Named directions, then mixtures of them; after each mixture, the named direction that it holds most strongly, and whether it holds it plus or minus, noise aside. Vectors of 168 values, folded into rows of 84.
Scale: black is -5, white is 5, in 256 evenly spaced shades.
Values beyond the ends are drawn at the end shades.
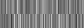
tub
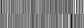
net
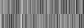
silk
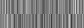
tub, minus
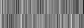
silk, plus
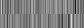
net, minus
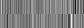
net, minus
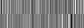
net, plus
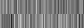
tub, plus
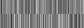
tub, plus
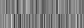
tub, minus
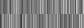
silk, minus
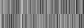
silk, plus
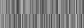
tub, minus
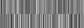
tub, plus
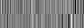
net, minus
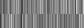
silk, minus
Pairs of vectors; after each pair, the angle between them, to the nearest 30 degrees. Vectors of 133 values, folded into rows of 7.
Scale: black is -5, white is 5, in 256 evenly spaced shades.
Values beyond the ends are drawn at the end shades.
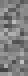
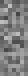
60 degrees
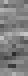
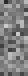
120 degrees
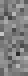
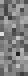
30 degrees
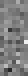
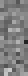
150 degrees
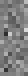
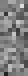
90 degrees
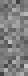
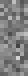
60 degrees
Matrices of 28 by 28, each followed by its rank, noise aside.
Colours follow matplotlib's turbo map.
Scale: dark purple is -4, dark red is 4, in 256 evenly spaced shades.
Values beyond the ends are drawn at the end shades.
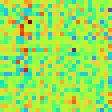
five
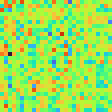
seven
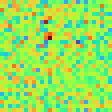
seven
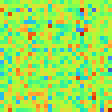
seven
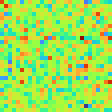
seven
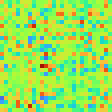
five
